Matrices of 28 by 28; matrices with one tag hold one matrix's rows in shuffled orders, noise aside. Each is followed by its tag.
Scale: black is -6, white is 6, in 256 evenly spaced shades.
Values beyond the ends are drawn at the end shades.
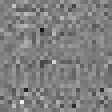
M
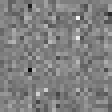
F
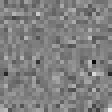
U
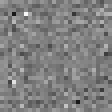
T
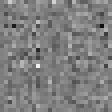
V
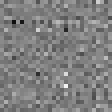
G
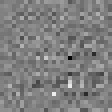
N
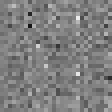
F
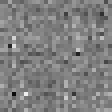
T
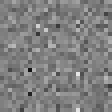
F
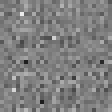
M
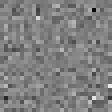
U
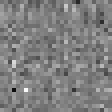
T
